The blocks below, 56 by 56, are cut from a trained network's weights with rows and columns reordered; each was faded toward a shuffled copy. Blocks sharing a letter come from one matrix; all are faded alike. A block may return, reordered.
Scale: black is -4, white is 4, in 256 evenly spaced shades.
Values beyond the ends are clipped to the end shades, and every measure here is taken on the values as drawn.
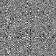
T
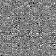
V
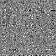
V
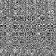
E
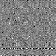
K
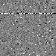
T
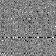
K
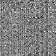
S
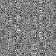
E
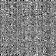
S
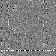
T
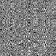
E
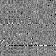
K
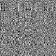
E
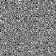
V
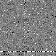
T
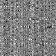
S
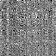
S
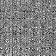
S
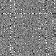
T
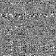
V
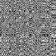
E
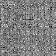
S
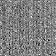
S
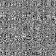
S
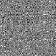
V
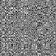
E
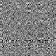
K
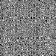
S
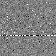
T
